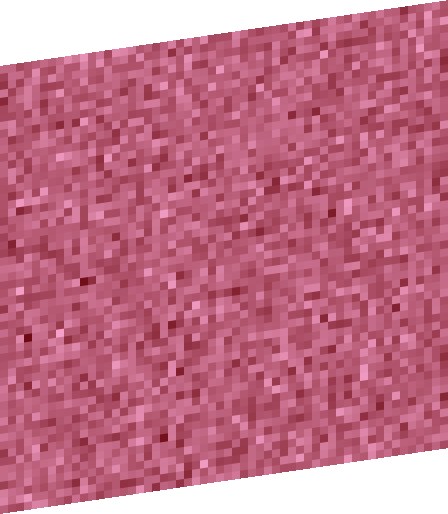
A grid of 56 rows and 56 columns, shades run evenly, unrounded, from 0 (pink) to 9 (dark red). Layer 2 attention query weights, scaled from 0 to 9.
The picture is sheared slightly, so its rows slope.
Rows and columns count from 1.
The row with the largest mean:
9
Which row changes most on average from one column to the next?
42
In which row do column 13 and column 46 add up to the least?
46
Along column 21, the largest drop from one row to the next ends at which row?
51
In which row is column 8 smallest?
35
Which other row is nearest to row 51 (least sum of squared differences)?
32
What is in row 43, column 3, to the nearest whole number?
4
